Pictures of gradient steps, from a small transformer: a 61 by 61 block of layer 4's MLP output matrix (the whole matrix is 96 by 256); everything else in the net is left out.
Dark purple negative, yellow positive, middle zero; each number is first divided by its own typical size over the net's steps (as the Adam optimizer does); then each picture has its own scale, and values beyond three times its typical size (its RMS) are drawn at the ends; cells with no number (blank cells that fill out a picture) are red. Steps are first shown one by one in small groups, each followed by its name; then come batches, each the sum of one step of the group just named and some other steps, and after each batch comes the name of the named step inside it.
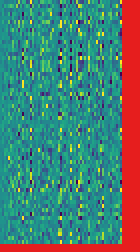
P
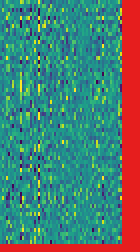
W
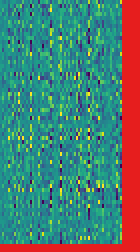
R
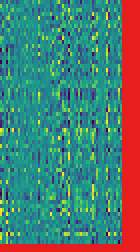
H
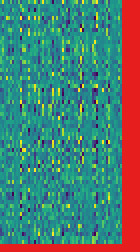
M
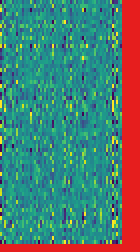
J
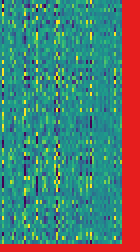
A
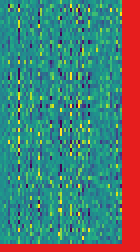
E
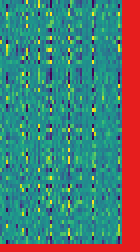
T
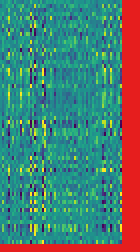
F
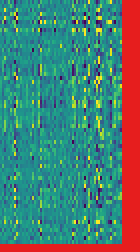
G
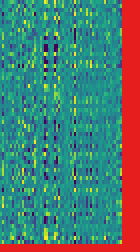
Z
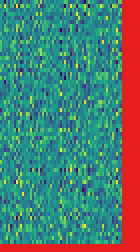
E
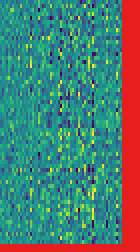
H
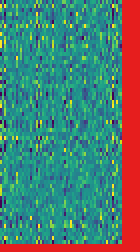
J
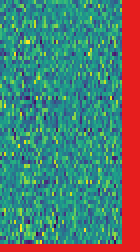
R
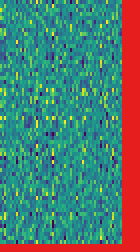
P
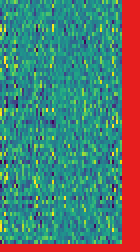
Z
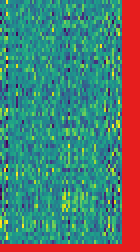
H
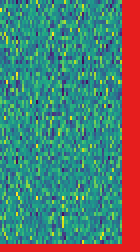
P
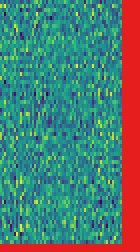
A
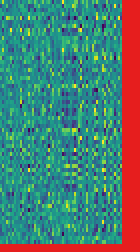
M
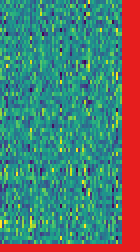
G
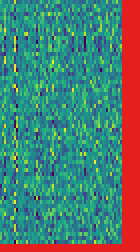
H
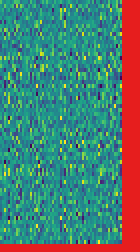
F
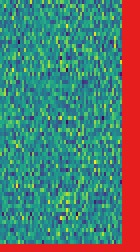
P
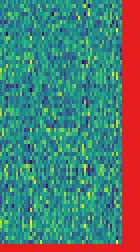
F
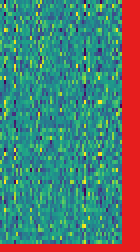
W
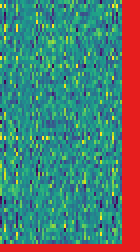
R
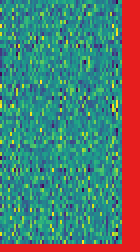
J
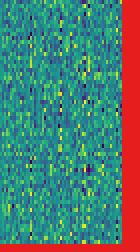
Z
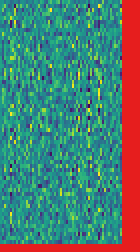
R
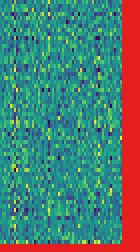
M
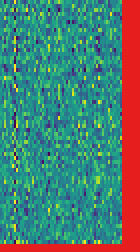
M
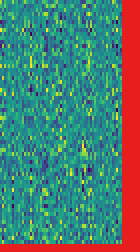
Z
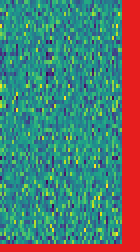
T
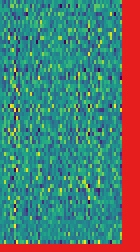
R
